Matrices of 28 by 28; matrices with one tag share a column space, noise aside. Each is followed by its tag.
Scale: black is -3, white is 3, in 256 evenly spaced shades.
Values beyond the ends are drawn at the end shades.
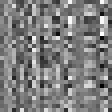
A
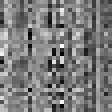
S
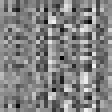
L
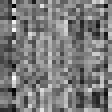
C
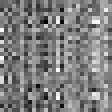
L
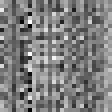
L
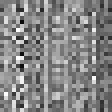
L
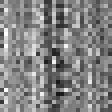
S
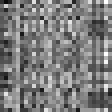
C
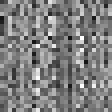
A
